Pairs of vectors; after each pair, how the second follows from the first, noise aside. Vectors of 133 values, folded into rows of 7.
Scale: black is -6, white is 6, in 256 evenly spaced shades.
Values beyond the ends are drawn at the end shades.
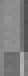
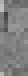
wrapped around, partly zeroed.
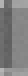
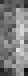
reversed, negated, scaled up.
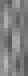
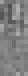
wrapped around, partly zeroed.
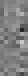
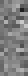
wrapped around.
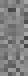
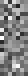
reversed, negated, scaled up.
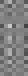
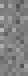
wrapped around, partly zeroed.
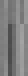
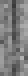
wrapped around.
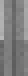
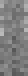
partly zeroed.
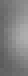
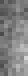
wrapped around.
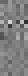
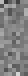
wrapped around.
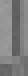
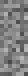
shuffled.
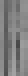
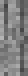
wrapped around.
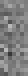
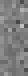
reversed, partly zeroed.
